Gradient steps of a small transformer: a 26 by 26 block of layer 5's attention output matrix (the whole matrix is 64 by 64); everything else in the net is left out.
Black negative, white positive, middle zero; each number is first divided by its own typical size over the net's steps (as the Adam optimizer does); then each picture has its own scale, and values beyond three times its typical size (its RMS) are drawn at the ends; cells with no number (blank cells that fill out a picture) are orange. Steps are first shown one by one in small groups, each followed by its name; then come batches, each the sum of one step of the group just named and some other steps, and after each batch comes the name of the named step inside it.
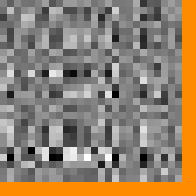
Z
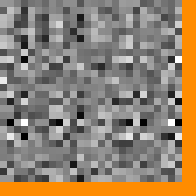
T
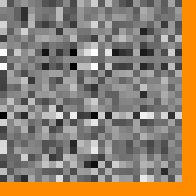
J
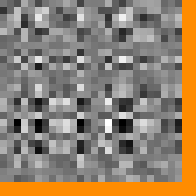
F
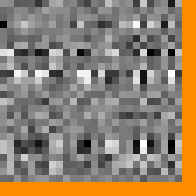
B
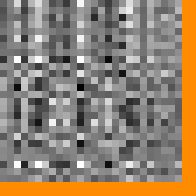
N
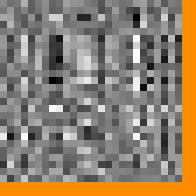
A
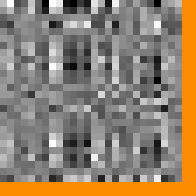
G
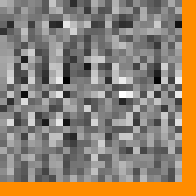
G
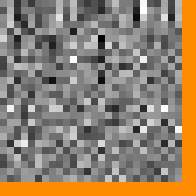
A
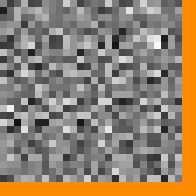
F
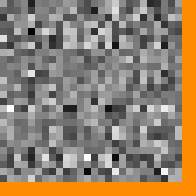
Z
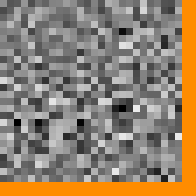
F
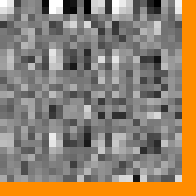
G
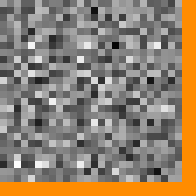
N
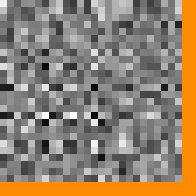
J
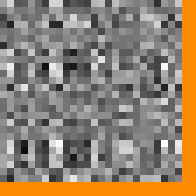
G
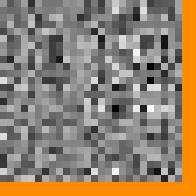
A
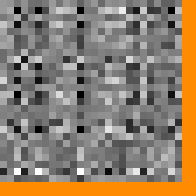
T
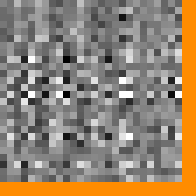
N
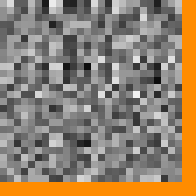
G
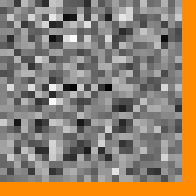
F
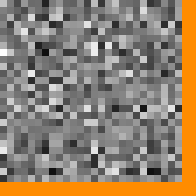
J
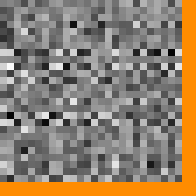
B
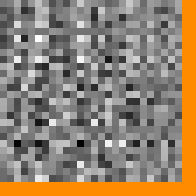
N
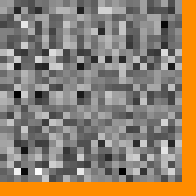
B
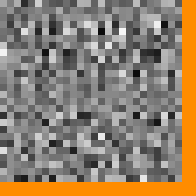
J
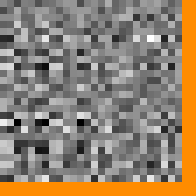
F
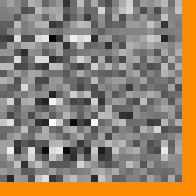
N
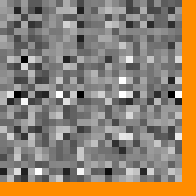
T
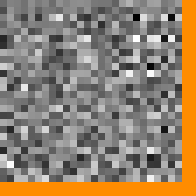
A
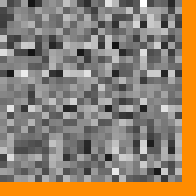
B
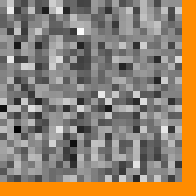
G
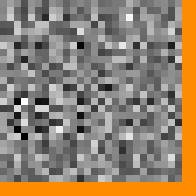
T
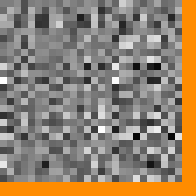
T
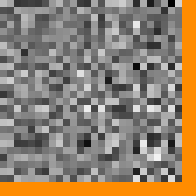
B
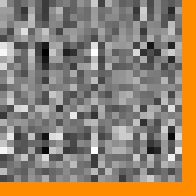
J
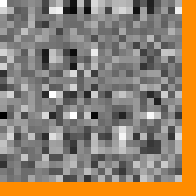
J
